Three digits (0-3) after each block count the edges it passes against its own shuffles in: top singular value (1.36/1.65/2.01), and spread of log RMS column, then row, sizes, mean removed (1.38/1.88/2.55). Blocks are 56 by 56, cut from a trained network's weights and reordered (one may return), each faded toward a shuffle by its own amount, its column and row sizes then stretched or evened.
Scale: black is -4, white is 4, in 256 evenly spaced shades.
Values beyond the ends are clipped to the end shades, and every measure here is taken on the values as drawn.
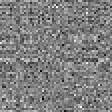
3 0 1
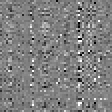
3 3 2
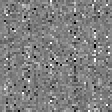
0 2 0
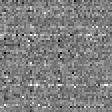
1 1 2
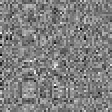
3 1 0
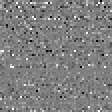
0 0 3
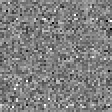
0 0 2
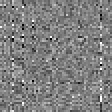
2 2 1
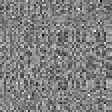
3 0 1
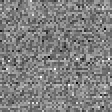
0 0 2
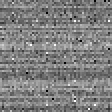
3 2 0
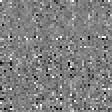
0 2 2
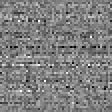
2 1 3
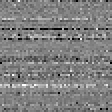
3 0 3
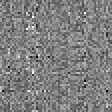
2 2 0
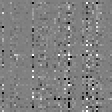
2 3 2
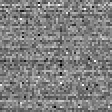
2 0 1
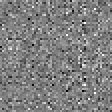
3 2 1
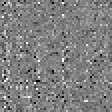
2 2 2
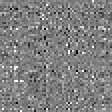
3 1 2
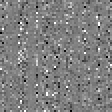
0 3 0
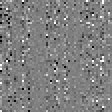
0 3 1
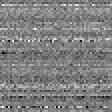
3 0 3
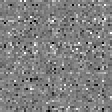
0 1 3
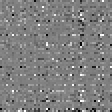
2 2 3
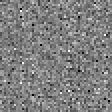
0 2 0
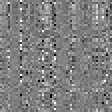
3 3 0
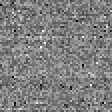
0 1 1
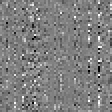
2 3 0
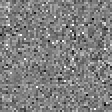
1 0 0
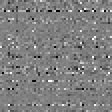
1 1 3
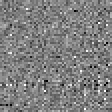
2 1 1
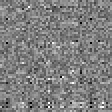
2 1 2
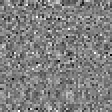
2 0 2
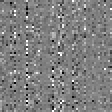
2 3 0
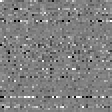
1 0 3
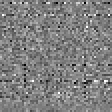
1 1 3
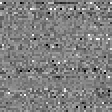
0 0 3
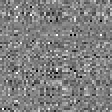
3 0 3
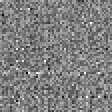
2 1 1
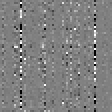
3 3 0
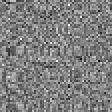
3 0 0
